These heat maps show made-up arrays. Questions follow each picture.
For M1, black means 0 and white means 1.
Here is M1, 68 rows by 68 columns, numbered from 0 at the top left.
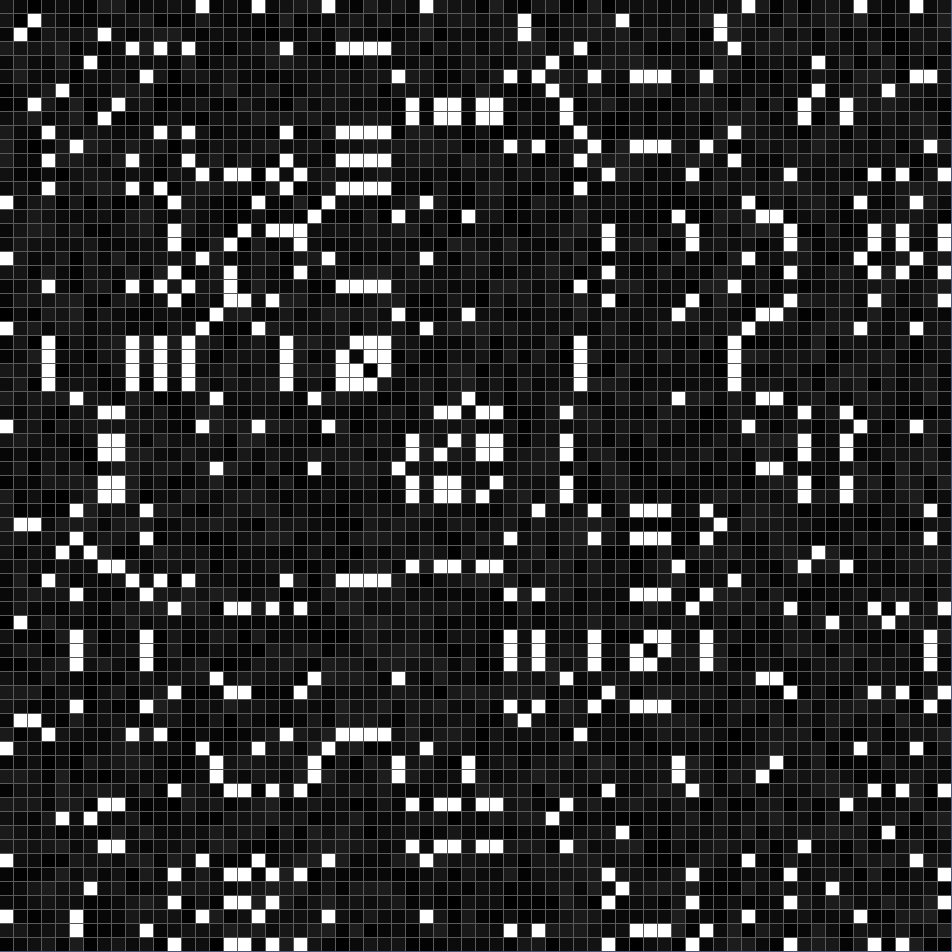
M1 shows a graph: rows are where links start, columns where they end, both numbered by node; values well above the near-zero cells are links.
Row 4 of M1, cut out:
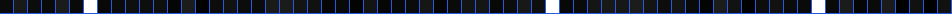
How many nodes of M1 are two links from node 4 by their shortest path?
1
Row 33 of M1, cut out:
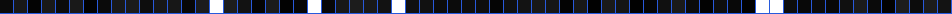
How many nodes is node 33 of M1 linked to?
5
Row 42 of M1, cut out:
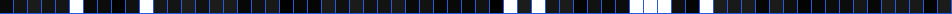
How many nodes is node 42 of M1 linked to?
8
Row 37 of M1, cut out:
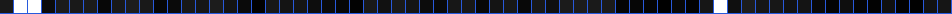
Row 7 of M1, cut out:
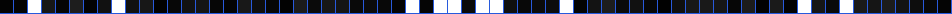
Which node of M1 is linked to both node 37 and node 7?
node 2
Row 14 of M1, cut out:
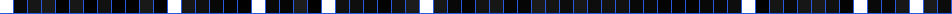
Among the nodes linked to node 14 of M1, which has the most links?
node 12
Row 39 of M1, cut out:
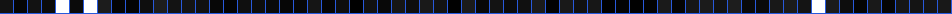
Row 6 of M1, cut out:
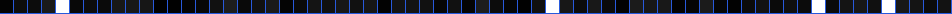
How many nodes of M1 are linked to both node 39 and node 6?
2
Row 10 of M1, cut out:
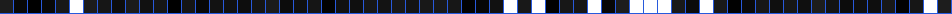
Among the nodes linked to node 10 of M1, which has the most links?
node 5
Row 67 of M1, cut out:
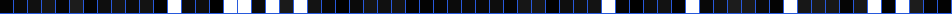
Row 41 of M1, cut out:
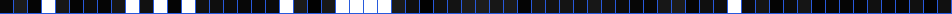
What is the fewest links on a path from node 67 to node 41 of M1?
3
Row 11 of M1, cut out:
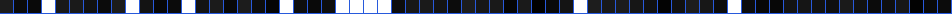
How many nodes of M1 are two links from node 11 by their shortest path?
1
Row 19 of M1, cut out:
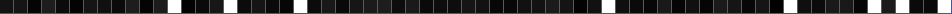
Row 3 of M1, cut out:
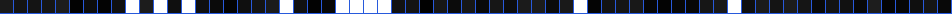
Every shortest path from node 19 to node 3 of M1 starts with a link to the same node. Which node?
node 16
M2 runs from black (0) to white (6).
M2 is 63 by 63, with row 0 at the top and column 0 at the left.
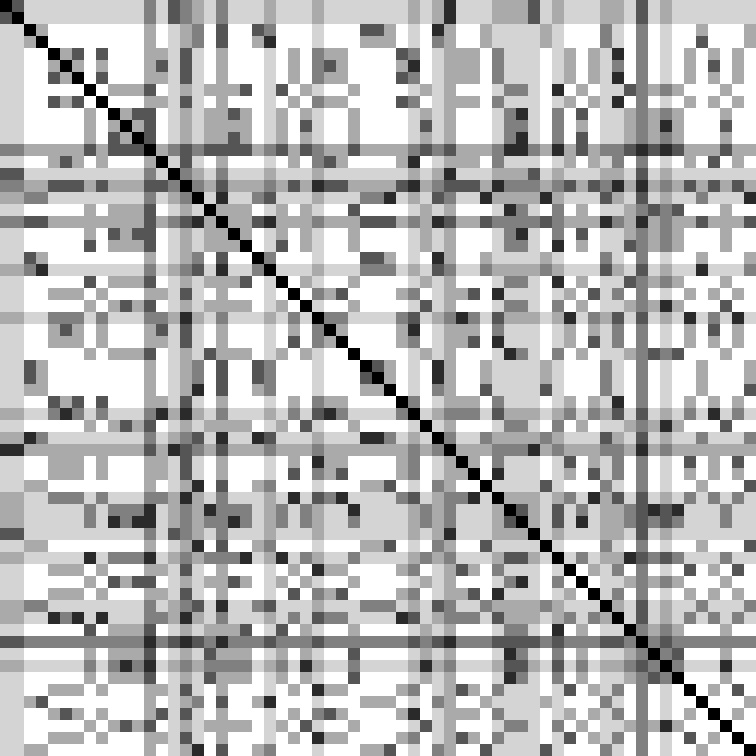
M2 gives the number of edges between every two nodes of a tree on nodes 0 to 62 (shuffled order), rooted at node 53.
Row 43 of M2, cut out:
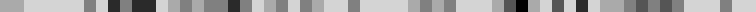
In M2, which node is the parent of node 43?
12
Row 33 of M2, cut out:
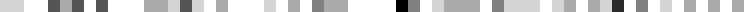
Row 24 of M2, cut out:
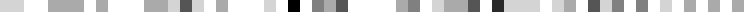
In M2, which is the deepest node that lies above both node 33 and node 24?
15
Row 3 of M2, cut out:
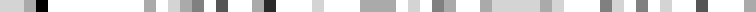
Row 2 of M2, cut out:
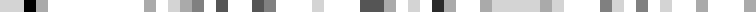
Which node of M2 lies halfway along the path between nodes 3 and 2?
18
